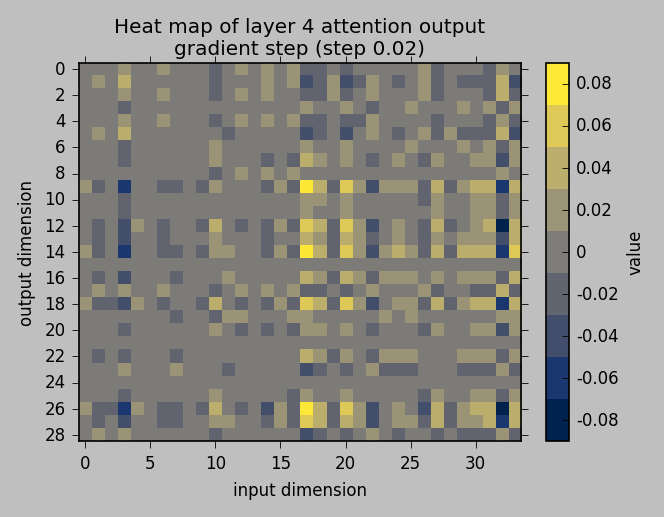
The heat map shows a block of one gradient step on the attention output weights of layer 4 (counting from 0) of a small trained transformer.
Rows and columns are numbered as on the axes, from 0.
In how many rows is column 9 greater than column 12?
1
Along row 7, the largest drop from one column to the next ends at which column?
32
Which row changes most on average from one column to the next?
26
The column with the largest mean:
17
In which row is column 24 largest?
14
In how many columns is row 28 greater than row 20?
8
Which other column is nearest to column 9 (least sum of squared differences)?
28
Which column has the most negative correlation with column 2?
4
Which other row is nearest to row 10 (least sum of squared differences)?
11
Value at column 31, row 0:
-0.02
